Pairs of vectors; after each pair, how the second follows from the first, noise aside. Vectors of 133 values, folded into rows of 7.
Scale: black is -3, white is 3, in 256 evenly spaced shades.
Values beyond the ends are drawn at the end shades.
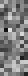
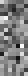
reversed, negated.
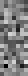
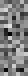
shuffled.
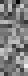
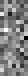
shuffled.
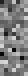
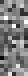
reversed, negated.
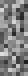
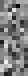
reversed, negated.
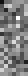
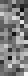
reversed, negated.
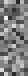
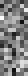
wrapped around, negated.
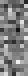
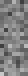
reversed, negated, shrunk.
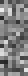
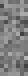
reversed, negated, shrunk.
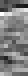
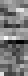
wrapped around, negated.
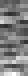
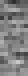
reversed, negated, shrunk.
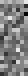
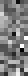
shuffled.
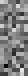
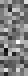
wrapped around, negated.
